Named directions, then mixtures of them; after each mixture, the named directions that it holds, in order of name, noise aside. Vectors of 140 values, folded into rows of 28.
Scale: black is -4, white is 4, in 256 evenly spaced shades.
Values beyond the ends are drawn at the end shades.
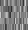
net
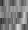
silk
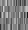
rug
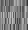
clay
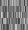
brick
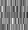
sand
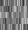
clay, net, silk.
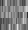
rug, silk.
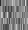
brick, net.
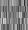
brick, silk.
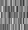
net, sand.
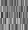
brick, rug, sand.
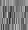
brick, clay, net.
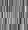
brick, clay, net.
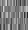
rug.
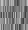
clay, silk.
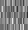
net, sand.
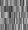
net.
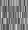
brick.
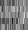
sand, silk.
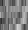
silk.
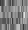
sand, silk.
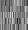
clay.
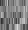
brick, silk.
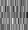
sand.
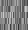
clay, rug.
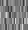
net.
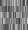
brick, clay, net.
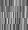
clay.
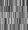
clay, net.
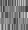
rug.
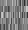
brick, clay, rug.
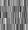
brick, net, silk.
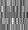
sand.
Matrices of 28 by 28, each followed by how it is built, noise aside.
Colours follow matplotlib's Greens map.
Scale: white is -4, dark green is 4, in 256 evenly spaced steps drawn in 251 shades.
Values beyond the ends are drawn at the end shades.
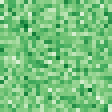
diagonal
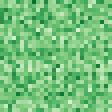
repeating columns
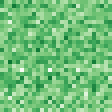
repeating columns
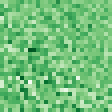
lower triangular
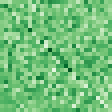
diagonal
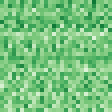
repeating columns
